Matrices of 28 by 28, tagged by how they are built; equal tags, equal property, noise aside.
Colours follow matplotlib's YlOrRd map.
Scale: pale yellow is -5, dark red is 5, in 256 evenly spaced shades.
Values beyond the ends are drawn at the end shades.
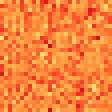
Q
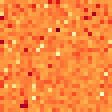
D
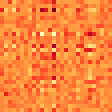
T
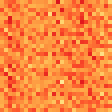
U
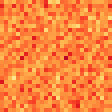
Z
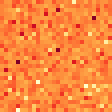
D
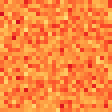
U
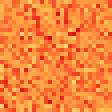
Q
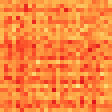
Q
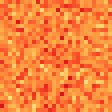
U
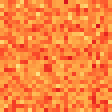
Q
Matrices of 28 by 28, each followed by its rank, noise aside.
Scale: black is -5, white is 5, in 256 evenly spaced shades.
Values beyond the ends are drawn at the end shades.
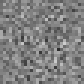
eight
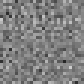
six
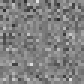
six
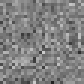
seven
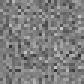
eight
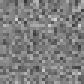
seven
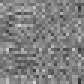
five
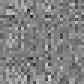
six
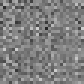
six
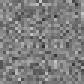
seven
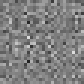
five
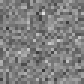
eight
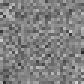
eight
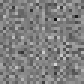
six
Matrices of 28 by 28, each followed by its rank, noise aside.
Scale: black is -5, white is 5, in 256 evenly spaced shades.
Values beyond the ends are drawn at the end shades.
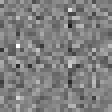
four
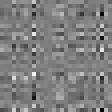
two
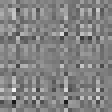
two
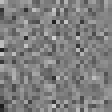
four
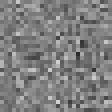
six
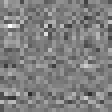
four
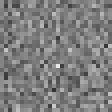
six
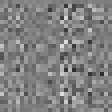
three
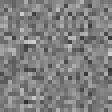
six
